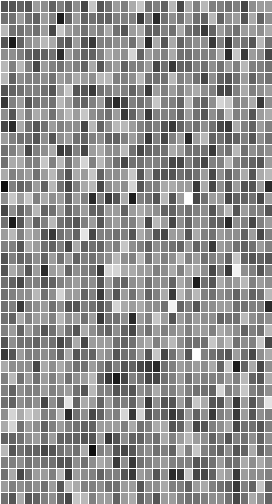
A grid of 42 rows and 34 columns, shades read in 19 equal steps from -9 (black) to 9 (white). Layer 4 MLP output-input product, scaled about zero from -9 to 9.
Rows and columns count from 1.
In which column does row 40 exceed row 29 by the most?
8
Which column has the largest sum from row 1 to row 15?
6
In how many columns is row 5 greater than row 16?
15
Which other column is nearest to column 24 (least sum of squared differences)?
21
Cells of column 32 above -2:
26
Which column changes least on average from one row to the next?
4
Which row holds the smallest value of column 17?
17
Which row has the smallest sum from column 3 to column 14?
38
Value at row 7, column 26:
-4
